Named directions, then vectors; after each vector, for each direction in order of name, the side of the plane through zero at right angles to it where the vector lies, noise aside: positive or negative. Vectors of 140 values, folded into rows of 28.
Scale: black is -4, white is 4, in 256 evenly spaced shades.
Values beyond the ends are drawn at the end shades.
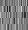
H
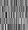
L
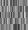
negative, positive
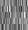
negative, positive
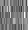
negative, positive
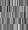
positive, negative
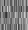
negative, positive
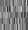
positive, negative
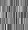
positive, positive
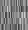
negative, positive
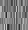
positive, positive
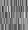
negative, positive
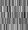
positive, negative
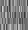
positive, negative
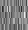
negative, positive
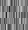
positive, positive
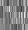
negative, positive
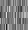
negative, negative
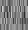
positive, negative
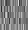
positive, negative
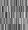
negative, positive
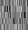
positive, negative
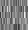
negative, positive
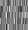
negative, negative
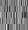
positive, positive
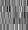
positive, negative
